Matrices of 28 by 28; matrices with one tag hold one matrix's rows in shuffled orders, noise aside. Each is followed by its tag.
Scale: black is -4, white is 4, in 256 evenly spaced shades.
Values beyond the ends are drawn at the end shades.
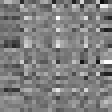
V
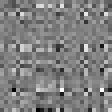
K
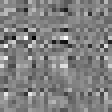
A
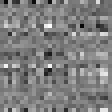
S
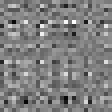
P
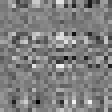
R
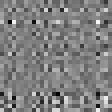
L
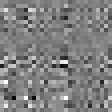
A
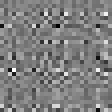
L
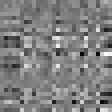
V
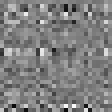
P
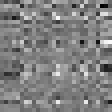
V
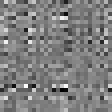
A
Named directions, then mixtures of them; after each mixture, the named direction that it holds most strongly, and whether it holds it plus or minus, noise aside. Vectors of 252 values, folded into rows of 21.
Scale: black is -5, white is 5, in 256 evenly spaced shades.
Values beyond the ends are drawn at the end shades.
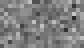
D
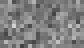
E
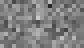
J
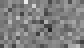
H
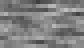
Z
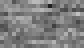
Z, minus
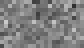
D, plus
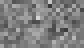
J, plus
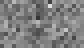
J, minus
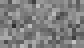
E, minus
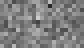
J, plus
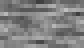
Z, plus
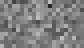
J, plus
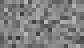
H, plus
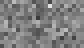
J, minus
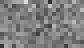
J, minus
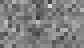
J, minus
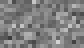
E, plus
